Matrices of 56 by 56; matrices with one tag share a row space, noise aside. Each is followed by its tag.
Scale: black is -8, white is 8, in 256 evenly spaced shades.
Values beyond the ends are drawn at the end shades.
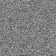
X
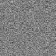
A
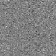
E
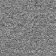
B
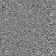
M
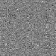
A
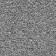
B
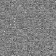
B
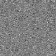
M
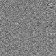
M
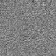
E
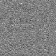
X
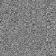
M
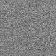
E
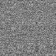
B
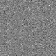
E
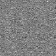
B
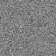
X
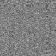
A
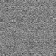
B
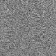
E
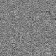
A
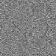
M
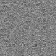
E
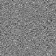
M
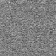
B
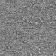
B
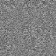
E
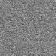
B
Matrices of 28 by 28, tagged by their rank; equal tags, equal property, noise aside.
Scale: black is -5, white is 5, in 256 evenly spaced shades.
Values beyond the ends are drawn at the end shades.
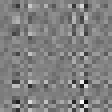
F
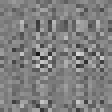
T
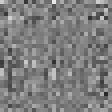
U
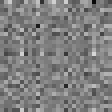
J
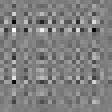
F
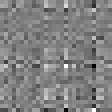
T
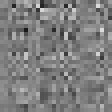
J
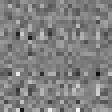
U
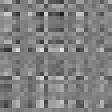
F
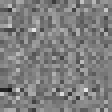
U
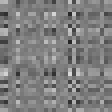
F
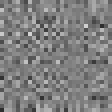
J
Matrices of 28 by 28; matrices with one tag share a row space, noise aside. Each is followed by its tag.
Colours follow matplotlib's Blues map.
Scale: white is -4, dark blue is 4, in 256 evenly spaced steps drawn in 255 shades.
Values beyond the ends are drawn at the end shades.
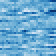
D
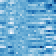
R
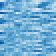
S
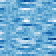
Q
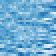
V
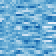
Q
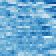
V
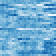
V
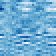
Q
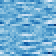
Q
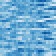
V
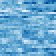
D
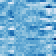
R
